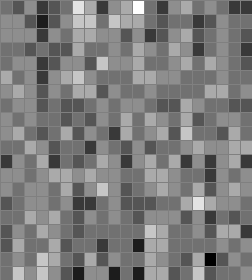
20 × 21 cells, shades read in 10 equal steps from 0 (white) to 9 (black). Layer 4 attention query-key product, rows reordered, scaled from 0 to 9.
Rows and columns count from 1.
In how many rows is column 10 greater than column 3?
7
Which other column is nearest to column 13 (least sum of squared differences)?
14
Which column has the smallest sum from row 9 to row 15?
20
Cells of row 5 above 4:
9
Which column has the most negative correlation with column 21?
12
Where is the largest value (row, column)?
19, 18
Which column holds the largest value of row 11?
8
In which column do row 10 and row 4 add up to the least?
16
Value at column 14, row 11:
5
